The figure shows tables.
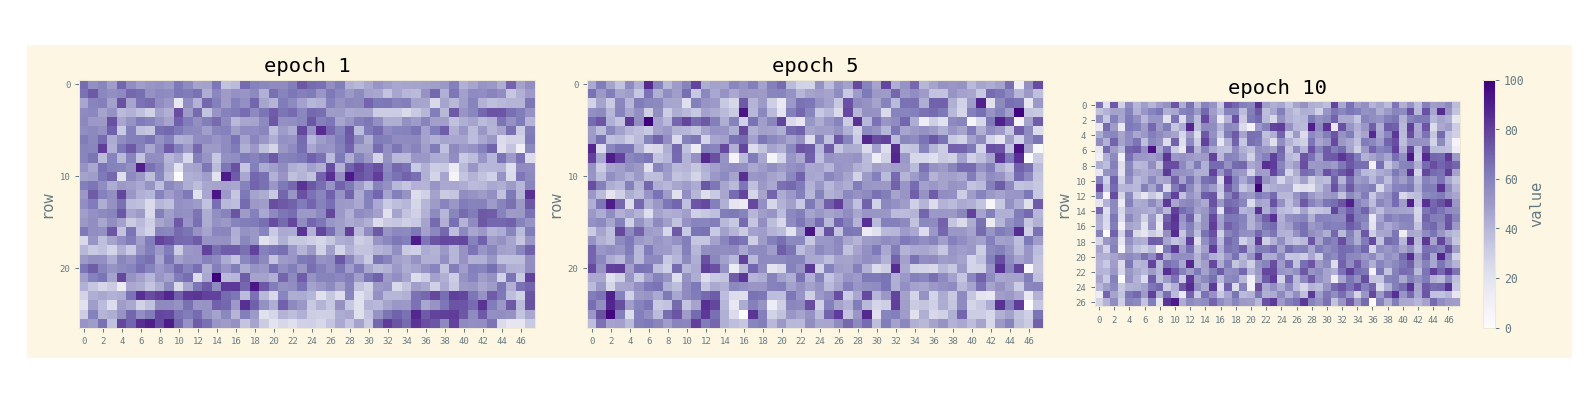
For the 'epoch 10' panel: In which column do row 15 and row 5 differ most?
23
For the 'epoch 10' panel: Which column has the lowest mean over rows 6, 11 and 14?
16
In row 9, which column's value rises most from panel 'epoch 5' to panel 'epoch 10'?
9
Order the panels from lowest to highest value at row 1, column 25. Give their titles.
epoch 10, epoch 5, epoch 1
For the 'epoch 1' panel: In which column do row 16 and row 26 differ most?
7
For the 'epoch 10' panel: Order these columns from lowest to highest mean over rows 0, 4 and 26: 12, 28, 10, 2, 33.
28, 12, 2, 33, 10
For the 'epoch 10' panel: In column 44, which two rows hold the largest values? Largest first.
22, 8
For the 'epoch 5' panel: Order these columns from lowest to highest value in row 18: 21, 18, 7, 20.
7, 18, 21, 20
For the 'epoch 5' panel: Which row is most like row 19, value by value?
11
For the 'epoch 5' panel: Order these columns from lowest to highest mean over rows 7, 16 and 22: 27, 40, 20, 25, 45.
20, 40, 27, 25, 45
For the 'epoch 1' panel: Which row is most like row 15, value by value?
3
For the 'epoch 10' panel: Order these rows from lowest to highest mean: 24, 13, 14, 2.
2, 14, 24, 13
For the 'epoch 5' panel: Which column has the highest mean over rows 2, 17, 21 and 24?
16
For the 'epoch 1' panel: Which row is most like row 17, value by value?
25
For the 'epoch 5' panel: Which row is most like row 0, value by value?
22
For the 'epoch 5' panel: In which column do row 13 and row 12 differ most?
2
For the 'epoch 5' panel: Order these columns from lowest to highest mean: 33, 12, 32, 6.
33, 6, 12, 32
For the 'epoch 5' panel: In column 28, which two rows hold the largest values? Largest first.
4, 0
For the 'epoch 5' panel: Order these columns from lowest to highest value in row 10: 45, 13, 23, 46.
23, 13, 46, 45
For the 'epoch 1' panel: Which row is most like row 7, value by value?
6
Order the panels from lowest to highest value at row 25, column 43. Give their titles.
epoch 5, epoch 1, epoch 10
